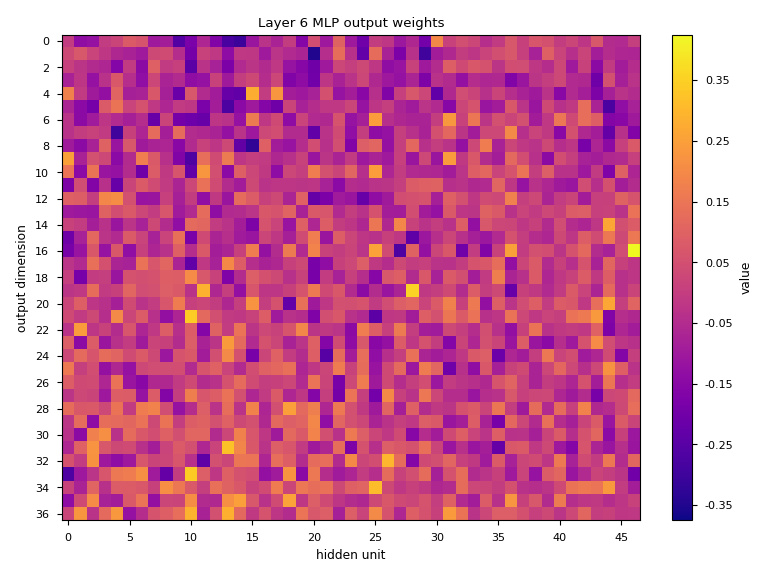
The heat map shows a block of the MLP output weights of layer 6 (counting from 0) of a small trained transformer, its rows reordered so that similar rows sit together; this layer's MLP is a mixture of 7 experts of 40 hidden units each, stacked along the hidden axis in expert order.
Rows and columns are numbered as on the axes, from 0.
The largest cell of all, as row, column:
16, 46
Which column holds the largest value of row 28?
18
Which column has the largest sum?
36
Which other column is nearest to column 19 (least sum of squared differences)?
8
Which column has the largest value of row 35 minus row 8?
14
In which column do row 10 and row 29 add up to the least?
44
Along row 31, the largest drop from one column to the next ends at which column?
23
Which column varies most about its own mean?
10
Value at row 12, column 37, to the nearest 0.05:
0
